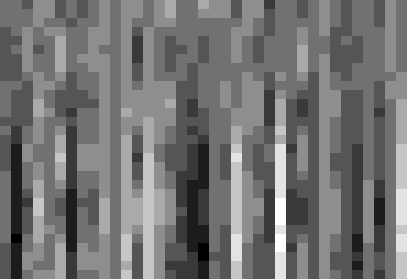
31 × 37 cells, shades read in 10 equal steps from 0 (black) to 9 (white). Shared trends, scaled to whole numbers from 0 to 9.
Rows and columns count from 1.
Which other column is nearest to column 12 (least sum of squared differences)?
14
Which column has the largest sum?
26
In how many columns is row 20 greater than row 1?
10
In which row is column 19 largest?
1
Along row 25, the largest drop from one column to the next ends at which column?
27
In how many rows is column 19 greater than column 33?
4
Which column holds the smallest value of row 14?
25
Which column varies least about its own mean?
11
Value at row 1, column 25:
2
